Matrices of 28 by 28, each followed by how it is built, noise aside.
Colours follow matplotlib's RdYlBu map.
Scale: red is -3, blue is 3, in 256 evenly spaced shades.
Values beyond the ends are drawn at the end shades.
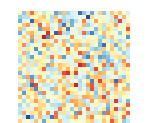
Toeplitz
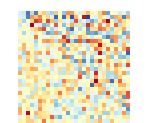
upper triangular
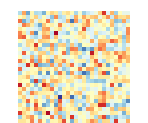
blocks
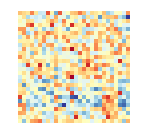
blocks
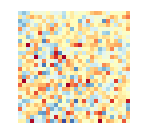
lower triangular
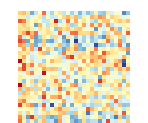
blocks
